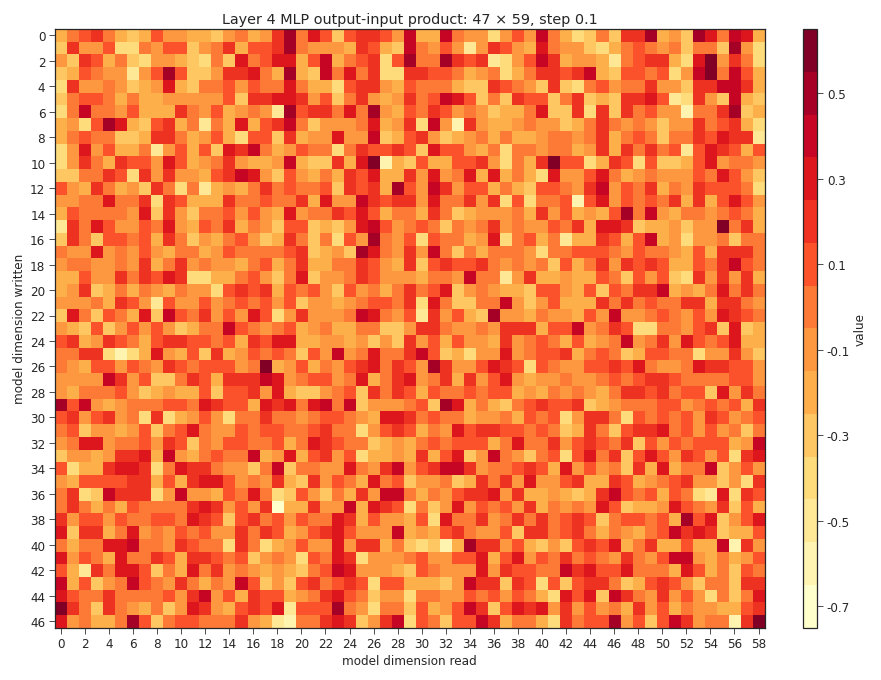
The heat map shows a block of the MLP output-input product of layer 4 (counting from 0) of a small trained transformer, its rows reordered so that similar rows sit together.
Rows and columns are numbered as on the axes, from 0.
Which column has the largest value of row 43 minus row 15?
0
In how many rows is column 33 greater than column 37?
24
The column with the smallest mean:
8
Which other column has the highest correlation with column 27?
28
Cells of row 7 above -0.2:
40
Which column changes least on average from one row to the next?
41
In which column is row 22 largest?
36
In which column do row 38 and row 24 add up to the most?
52
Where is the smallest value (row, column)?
37, 18
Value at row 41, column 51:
0.4
